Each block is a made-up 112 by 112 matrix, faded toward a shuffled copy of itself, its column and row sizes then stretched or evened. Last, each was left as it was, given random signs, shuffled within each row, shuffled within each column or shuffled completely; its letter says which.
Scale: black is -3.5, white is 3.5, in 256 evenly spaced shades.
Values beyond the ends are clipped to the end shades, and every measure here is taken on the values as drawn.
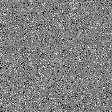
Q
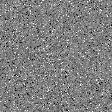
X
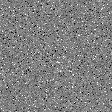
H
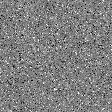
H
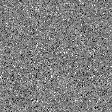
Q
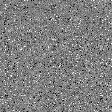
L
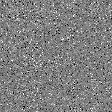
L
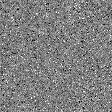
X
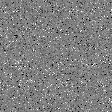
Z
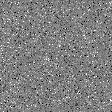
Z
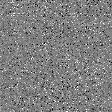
Q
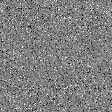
Z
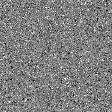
X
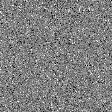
X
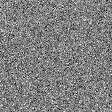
H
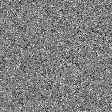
X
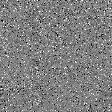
L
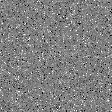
X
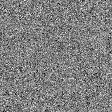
Z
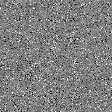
L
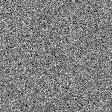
H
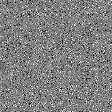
L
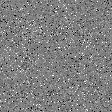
Z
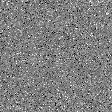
Z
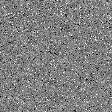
Q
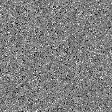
Q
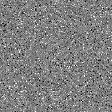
L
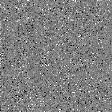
L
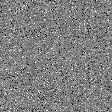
Q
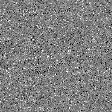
Q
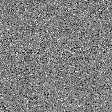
Z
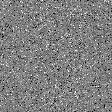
X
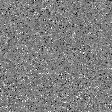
Z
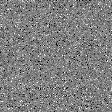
L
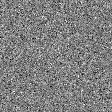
H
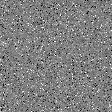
X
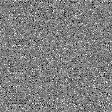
L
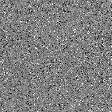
L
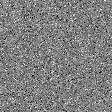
H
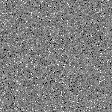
X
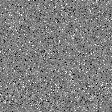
Z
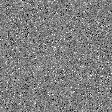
X
